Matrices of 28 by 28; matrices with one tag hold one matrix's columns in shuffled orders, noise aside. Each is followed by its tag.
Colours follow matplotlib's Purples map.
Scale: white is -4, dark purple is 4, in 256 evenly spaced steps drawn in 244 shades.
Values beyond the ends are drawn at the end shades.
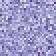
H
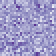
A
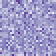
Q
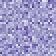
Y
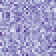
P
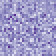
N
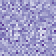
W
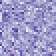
P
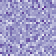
Y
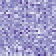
Q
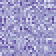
H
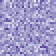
Y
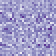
N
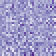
A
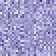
Q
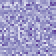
W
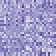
A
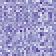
P
